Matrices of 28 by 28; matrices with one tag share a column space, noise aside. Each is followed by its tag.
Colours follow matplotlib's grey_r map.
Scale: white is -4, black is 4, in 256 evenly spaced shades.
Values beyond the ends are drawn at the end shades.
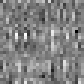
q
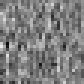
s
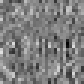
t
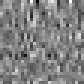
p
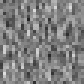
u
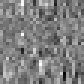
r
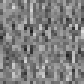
u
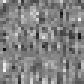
q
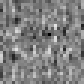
u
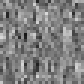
q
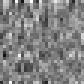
p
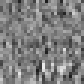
t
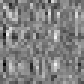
q
